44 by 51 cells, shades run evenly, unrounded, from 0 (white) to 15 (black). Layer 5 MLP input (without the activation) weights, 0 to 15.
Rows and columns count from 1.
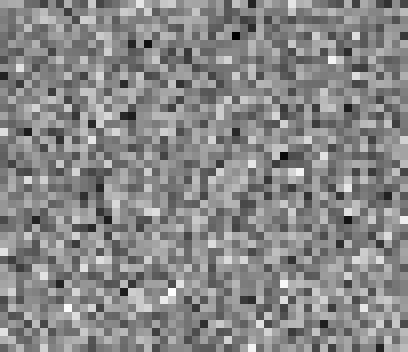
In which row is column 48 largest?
44
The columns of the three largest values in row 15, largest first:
17, 16, 10
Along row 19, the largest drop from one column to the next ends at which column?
7
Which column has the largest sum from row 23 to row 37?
39
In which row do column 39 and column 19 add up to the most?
6
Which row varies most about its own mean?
1
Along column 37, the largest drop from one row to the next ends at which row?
22
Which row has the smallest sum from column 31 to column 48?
33
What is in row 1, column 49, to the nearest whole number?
12
